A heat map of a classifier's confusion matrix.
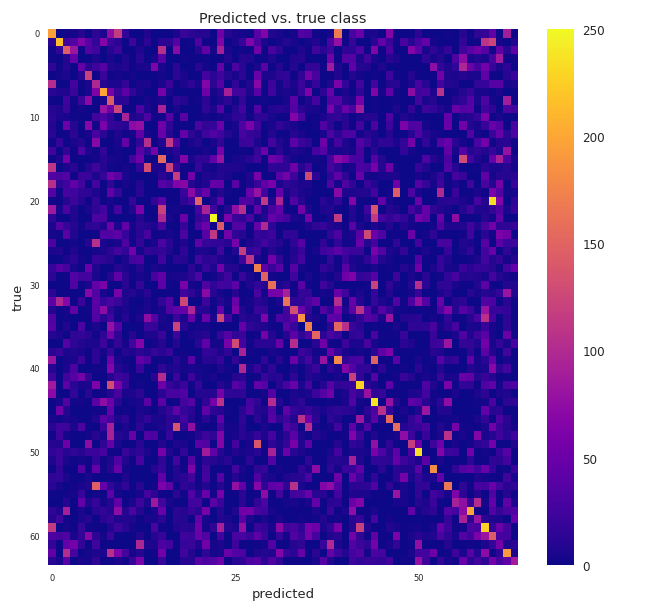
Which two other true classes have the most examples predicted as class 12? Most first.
61, 11
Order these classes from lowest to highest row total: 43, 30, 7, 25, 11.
43, 25, 30, 11, 7
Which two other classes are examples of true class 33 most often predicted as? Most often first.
42, 19
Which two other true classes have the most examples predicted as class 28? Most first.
49, 19
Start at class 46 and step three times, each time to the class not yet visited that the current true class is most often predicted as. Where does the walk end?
29
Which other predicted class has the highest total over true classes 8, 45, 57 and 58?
56
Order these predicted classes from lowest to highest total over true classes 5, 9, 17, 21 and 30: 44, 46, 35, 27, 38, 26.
27, 46, 38, 26, 35, 44
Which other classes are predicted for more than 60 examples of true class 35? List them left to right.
8, 17, 39, 40
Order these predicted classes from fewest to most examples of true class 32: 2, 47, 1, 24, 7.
24, 7, 47, 2, 1
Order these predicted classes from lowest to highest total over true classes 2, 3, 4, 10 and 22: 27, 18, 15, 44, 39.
27, 18, 39, 44, 15
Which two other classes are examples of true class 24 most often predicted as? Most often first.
43, 22
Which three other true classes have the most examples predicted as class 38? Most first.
61, 4, 54
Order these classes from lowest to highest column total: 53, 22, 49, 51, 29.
51, 49, 22, 53, 29
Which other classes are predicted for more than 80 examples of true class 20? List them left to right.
29, 31, 60
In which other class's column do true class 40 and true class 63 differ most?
26
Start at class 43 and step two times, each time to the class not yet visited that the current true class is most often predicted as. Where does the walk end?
39
